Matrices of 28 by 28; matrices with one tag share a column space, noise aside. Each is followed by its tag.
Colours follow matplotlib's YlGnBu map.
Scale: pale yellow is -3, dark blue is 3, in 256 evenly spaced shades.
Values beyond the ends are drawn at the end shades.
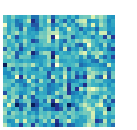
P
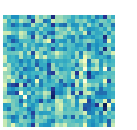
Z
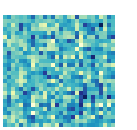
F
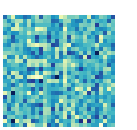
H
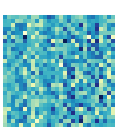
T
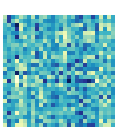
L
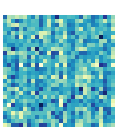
P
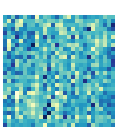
F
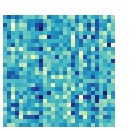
F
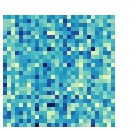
P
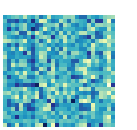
Z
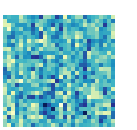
F
